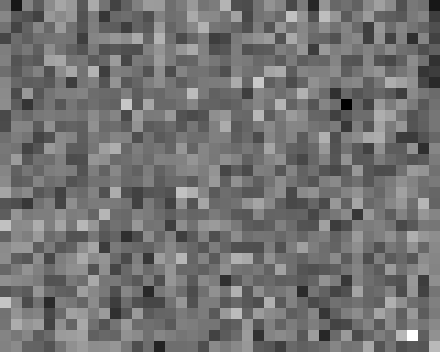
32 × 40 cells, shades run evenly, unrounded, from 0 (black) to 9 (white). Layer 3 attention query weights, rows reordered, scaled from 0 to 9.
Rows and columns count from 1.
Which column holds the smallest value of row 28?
5
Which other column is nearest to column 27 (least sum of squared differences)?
16
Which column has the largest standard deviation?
38
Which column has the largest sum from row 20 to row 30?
8
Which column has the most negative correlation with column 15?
40
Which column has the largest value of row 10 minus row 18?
12
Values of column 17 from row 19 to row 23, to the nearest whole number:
5 4 5 2 4
